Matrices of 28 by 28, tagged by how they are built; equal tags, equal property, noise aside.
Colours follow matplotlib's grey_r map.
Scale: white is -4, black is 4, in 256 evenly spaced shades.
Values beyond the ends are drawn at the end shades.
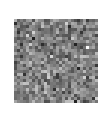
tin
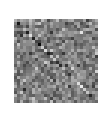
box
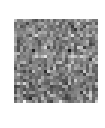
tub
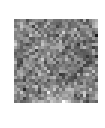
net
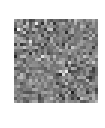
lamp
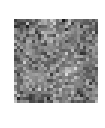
net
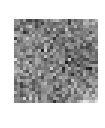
net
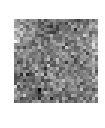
net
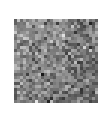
net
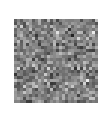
tub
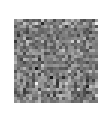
tub
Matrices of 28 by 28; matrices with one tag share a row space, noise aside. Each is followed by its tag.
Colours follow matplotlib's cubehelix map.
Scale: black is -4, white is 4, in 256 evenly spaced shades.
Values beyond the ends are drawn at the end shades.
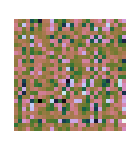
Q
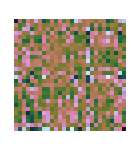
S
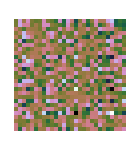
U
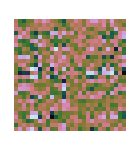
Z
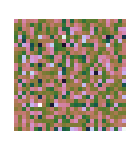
Q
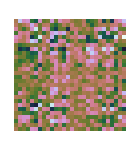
Z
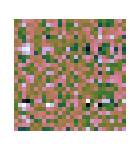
U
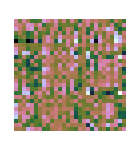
S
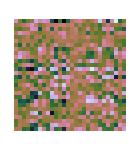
Z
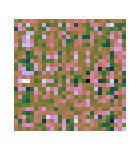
U
